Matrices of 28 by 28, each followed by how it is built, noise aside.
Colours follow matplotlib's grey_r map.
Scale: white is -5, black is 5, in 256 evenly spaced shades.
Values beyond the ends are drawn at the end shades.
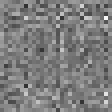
low rank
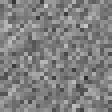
Hankel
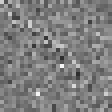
banded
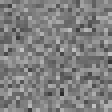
low rank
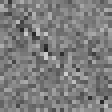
banded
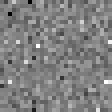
sparse
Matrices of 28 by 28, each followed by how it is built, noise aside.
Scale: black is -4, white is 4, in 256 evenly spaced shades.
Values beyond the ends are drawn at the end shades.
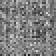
blocks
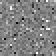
sparse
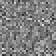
low rank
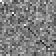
diagonal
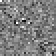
banded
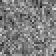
smooth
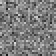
repeating columns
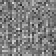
blocks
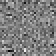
low rank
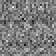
repeating columns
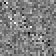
banded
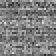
blocks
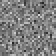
blocks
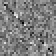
diagonal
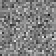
repeating columns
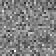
repeating columns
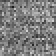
blocks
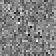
banded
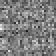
blocks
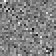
banded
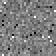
sparse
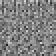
repeating columns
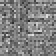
blocks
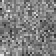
smooth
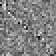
banded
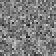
repeating columns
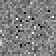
sparse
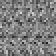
repeating columns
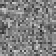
blocks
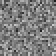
repeating columns
